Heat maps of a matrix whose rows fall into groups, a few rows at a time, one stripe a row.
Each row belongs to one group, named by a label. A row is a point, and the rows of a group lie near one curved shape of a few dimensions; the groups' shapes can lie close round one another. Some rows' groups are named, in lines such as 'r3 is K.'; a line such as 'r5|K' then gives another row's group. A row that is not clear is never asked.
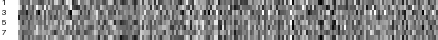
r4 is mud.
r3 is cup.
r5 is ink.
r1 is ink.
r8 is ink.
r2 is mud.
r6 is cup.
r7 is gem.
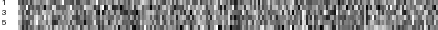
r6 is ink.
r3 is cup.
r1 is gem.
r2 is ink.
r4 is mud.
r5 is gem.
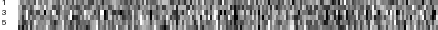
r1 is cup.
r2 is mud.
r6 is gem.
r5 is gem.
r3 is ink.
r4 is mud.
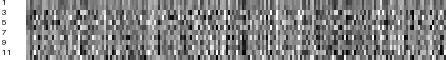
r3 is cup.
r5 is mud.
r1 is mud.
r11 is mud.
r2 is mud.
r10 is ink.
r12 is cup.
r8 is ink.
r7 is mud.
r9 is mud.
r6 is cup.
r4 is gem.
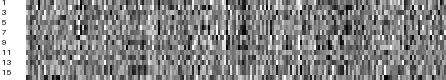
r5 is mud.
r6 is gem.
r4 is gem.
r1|ink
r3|cup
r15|cup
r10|ink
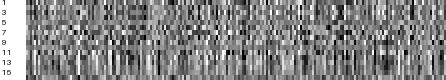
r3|cup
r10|mud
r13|mud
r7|gem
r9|mud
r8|cup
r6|ink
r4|cup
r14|mud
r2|cup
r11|ink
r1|gem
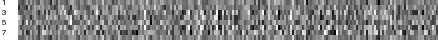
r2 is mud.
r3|cup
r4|ink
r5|mud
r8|mud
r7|cup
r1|mud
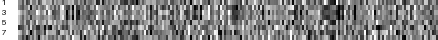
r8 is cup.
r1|cup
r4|gem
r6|mud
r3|gem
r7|ink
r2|gem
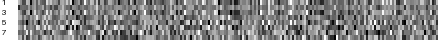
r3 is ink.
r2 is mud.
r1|ink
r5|cup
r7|mud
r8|cup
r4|gem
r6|gem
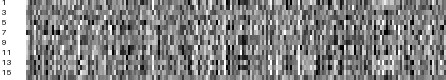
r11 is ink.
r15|cup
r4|gem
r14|ink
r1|ink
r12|ink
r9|mud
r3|mud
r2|cup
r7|mud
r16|mud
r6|ink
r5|cup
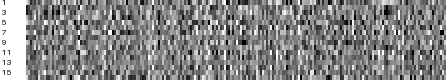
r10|mud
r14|cup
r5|gem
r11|cup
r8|mud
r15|gem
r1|ink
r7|ink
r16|ink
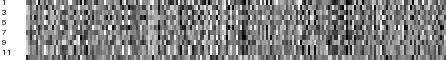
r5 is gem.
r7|gem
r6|ink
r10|gem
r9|ink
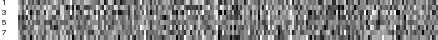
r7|cup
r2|gem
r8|ink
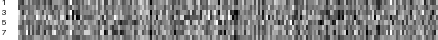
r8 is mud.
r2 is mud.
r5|ink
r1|mud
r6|mud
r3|mud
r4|gem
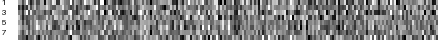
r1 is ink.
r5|gem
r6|gem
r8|cup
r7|mud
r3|mud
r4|ink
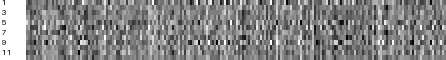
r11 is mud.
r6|gem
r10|mud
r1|cup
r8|gem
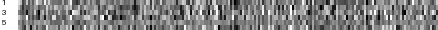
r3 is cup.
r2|ink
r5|mud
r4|ink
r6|ink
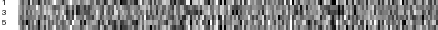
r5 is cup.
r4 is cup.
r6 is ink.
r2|gem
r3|gem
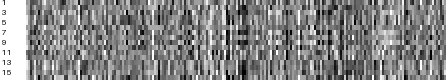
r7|ink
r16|ink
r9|ink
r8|cup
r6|gem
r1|gem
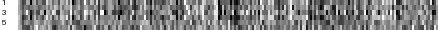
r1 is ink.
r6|gem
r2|ink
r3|ink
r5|mud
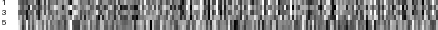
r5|mud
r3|cup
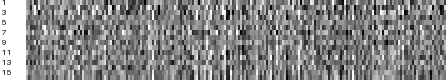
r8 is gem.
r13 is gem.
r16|cup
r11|ink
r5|mud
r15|cup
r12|cup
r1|cup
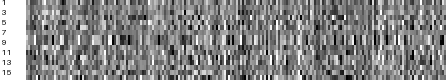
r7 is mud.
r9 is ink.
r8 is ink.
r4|cup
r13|cup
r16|gem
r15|ink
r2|mud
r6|cup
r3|mud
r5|gem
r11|gem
